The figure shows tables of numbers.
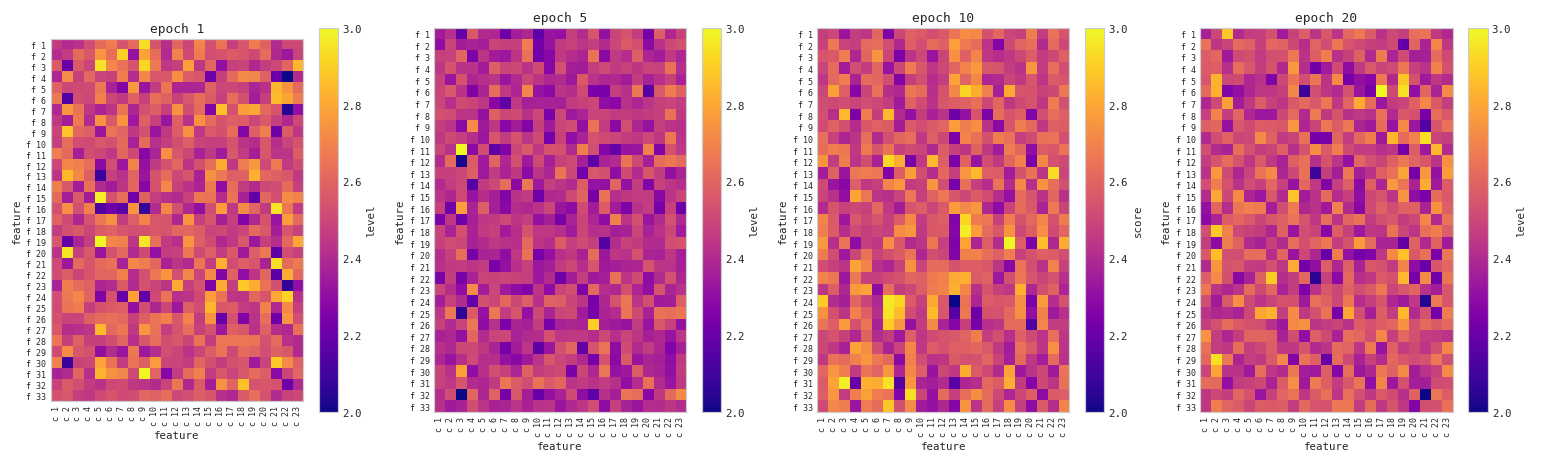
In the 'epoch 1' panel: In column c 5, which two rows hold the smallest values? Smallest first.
f 13, f 16
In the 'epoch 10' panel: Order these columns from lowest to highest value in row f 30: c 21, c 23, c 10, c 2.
c 21, c 10, c 23, c 2
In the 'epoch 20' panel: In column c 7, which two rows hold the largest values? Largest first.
f 22, f 25
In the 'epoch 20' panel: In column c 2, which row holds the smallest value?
f 19
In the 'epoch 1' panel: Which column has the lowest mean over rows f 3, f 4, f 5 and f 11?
c 16
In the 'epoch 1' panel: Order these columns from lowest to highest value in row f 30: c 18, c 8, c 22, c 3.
c 3, c 18, c 8, c 22
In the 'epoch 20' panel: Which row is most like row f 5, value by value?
f 8
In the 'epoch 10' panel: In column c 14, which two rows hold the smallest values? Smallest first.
f 8, f 31
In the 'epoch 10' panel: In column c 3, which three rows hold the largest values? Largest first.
f 31, f 8, f 26
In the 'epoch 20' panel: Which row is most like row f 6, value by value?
f 30
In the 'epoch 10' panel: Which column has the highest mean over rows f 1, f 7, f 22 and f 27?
c 14
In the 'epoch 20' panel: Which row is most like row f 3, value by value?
f 31
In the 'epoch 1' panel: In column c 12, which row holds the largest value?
f 23
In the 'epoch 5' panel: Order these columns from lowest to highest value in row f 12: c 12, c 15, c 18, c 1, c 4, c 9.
c 15, c 9, c 1, c 12, c 4, c 18
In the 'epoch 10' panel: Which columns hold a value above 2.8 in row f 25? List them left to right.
c 7, c 8, c 11
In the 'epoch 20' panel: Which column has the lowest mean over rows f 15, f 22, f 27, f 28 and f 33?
c 20
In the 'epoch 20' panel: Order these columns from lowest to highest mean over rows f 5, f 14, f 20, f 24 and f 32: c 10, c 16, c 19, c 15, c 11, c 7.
c 15, c 16, c 7, c 10, c 11, c 19
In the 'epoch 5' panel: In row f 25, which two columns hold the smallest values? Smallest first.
c 3, c 15
